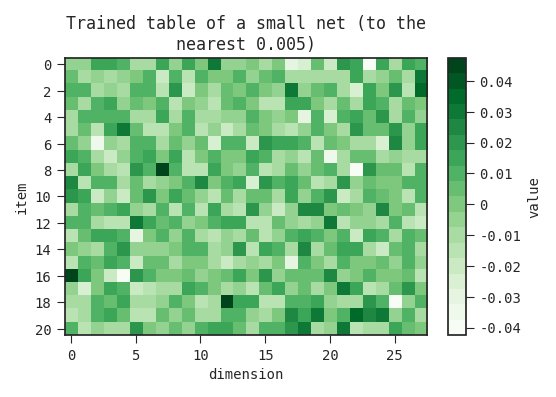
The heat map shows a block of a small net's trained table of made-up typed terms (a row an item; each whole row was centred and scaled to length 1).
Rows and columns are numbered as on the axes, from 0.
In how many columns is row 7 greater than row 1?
12
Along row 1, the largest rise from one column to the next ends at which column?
27
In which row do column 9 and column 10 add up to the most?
9
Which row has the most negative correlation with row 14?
8
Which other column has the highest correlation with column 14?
19
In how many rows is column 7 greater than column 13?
7
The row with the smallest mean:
15
